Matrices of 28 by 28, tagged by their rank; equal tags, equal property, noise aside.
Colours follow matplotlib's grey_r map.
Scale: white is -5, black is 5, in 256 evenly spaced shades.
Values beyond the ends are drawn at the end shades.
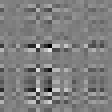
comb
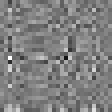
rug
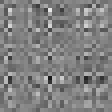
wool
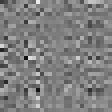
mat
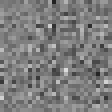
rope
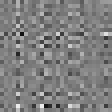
wool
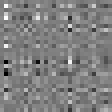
wool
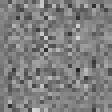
rope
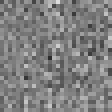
rope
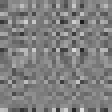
wool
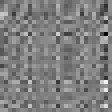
wool
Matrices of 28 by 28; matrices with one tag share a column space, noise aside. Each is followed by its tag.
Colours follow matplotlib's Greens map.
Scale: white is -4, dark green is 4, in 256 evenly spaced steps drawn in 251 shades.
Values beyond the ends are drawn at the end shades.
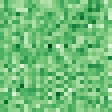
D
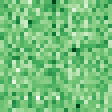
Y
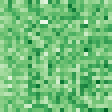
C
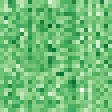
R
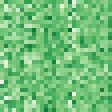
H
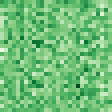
R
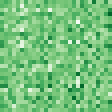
R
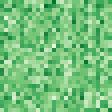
Y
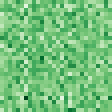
Y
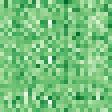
Y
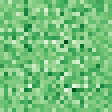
R
